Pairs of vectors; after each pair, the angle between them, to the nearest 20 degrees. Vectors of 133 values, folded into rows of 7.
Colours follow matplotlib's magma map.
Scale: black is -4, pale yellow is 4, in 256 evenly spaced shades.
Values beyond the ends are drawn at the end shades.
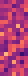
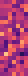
20 degrees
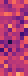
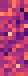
60 degrees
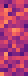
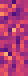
80 degrees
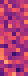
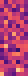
140 degrees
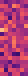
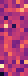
100 degrees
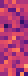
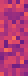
80 degrees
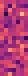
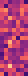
100 degrees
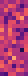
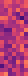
120 degrees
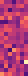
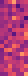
120 degrees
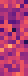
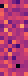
80 degrees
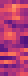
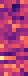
140 degrees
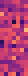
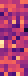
160 degrees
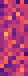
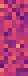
140 degrees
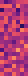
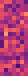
100 degrees
